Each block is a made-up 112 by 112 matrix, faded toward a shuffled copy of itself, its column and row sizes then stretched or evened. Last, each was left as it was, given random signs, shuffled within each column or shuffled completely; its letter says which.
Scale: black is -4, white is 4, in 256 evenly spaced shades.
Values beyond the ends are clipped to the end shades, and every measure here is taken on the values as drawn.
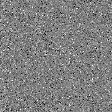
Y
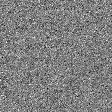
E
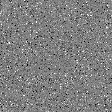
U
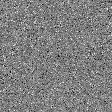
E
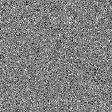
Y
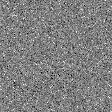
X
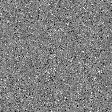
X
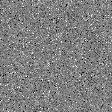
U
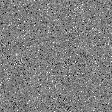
U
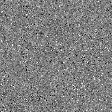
Y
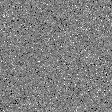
E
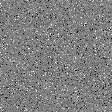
U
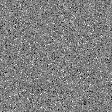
U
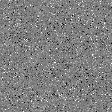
U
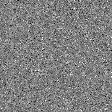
X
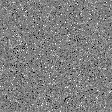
X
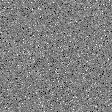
E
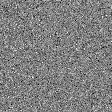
E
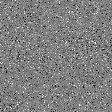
U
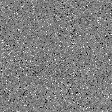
U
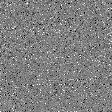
U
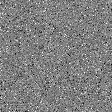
E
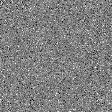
Y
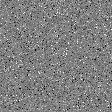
E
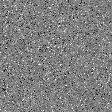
X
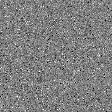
U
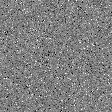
E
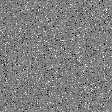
X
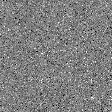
U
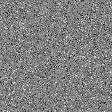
U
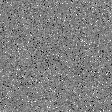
E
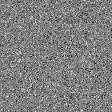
Y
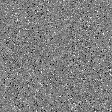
X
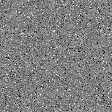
X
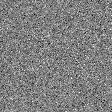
E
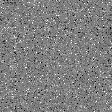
Y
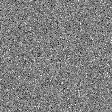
X
